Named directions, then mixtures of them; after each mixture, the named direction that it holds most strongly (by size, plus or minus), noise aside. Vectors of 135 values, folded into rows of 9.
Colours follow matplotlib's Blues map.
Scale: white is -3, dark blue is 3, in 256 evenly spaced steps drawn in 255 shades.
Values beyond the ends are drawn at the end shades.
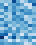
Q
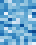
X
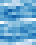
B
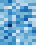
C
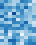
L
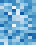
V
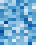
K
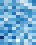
Q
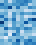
C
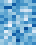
C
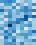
C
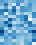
X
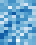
C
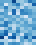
Q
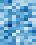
C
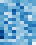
K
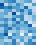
L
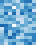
V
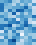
L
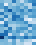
Q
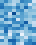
L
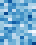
X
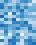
L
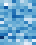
Q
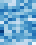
K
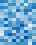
K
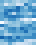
B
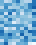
X
